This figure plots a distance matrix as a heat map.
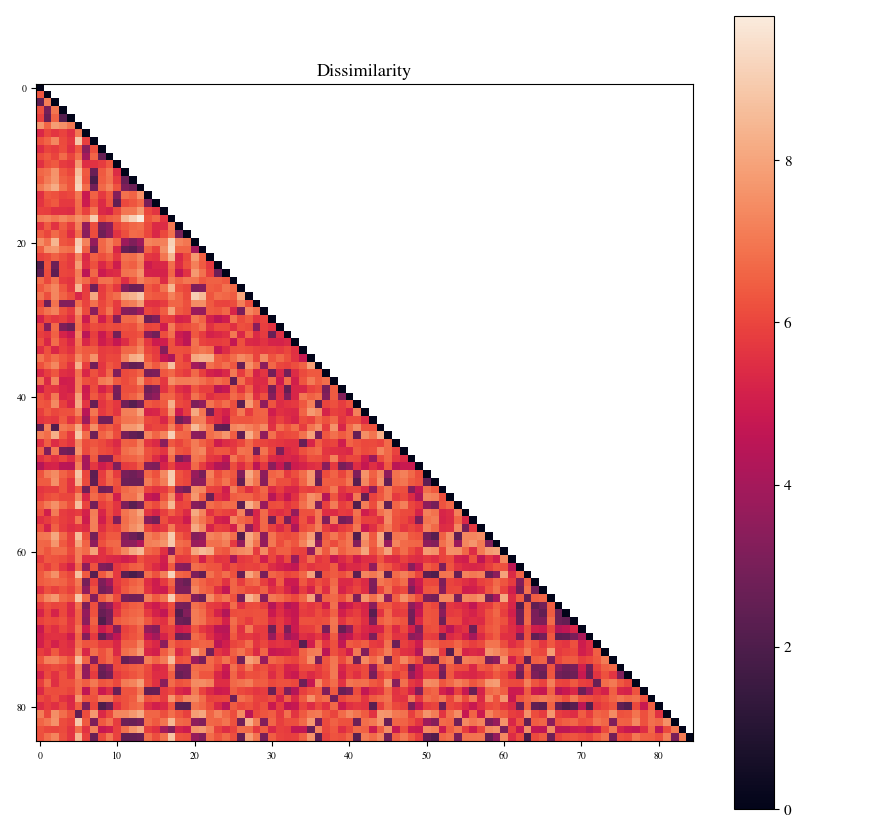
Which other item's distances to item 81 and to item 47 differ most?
5
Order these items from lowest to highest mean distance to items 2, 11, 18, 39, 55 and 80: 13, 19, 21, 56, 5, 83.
19, 56, 83, 21, 13, 5
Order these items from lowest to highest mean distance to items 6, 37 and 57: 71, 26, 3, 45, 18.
71, 18, 3, 26, 45
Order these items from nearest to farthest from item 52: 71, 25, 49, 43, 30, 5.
71, 43, 49, 30, 5, 25
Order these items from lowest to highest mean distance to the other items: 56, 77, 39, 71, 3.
71, 39, 56, 3, 77
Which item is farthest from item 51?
17
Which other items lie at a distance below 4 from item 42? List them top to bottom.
22, 53, 73
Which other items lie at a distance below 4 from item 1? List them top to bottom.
3, 4, 28, 31, 47
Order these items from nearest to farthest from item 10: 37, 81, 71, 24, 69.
37, 71, 24, 69, 81
